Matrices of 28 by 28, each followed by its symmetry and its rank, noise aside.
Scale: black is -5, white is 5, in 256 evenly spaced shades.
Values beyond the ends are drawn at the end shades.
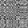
symmetric, rank two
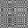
antisymmetric, rank two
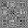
symmetric, rank three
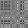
symmetric, rank one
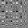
no symmetry, rank two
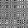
no symmetry, rank two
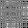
symmetric, rank one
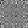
symmetric, rank two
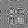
symmetric, rank two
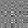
no symmetry, rank two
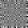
antisymmetric, rank two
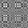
symmetric, rank one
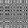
no symmetry, rank one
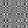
no symmetry, rank one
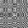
no symmetry, rank two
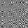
antisymmetric, rank two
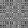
symmetric, rank two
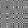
symmetric, rank one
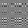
no symmetry, rank one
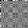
symmetric, rank one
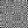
symmetric, rank three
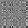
no symmetry, rank two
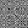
symmetric, rank three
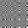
symmetric, rank one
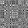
symmetric, rank two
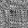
symmetric, rank three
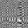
no symmetry, rank two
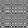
no symmetry, rank one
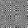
symmetric, rank one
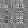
no symmetry, rank two
